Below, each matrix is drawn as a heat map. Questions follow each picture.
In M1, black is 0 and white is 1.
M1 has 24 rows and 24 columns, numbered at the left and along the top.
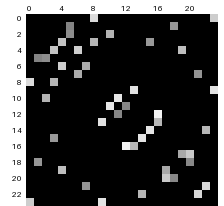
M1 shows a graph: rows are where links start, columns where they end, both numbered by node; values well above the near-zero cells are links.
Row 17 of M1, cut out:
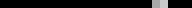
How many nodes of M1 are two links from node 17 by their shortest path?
2
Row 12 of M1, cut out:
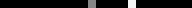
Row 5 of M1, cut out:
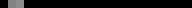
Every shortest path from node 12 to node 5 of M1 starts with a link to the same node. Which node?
node 11
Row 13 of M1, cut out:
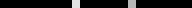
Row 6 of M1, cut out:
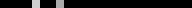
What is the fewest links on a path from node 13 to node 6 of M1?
7
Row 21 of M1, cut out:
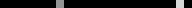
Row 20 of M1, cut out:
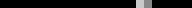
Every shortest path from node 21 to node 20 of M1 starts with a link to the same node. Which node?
node 7
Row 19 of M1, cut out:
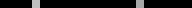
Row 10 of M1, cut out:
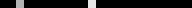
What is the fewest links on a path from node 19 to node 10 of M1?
7
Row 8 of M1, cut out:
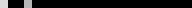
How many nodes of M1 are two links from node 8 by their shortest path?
3
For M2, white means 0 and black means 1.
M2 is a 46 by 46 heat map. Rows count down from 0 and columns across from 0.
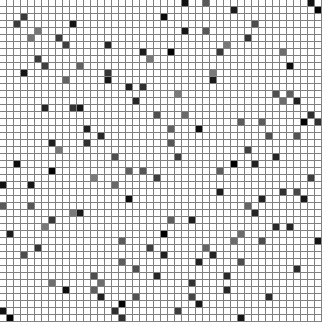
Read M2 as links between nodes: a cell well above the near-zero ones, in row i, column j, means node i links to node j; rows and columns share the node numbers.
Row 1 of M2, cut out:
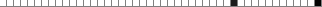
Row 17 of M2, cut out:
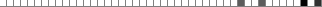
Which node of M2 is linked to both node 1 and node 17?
node 45
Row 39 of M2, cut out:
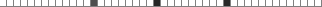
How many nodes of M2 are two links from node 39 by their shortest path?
4
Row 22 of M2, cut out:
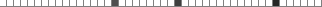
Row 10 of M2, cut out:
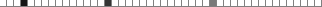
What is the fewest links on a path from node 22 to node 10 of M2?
5
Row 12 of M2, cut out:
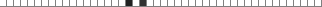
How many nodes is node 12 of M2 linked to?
2
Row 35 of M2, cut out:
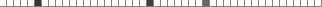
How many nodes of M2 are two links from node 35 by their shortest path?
3
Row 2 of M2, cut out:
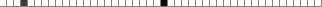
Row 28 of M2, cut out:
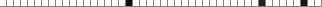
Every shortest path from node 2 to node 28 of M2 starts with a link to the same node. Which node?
node 23
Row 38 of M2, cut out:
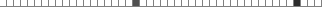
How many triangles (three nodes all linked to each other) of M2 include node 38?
1
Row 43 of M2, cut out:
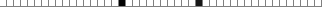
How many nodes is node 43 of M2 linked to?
2
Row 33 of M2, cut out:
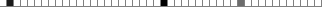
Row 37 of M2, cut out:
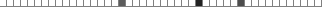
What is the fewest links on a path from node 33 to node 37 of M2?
2
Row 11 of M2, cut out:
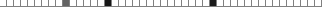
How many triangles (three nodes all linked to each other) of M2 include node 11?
0
